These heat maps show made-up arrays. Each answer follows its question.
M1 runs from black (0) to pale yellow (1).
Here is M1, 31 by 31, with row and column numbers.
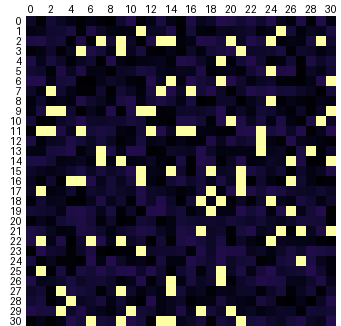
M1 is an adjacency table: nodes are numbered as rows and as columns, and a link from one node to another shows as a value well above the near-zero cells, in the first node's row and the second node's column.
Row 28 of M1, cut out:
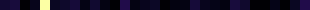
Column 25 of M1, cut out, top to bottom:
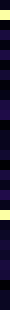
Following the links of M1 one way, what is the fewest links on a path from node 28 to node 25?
6
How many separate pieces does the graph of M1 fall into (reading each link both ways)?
2
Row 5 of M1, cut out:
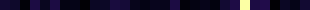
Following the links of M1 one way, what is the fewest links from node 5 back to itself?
4
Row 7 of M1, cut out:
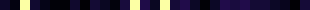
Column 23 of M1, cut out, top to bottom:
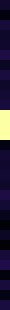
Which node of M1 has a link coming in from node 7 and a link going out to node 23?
node 13
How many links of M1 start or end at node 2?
10
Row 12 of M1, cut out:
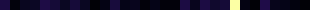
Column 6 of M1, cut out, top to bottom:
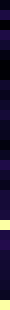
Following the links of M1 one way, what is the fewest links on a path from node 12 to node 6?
6
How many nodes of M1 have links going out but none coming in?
2
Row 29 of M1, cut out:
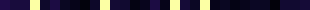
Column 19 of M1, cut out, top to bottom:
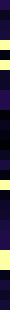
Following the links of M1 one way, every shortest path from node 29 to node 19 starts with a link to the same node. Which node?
node 17
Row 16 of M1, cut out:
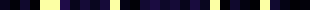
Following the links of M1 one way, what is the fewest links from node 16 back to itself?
2
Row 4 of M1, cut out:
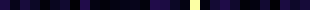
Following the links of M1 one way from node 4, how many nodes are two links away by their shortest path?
2
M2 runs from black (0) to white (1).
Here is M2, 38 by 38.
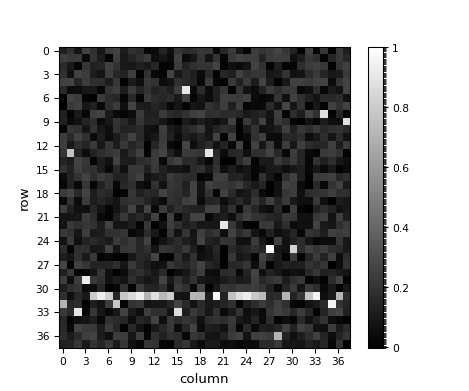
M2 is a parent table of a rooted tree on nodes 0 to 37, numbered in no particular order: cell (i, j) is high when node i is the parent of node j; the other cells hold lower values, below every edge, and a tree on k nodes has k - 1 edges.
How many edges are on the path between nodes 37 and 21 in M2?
4
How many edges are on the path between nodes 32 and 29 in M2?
2
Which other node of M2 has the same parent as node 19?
1
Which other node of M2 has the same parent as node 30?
27
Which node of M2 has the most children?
31
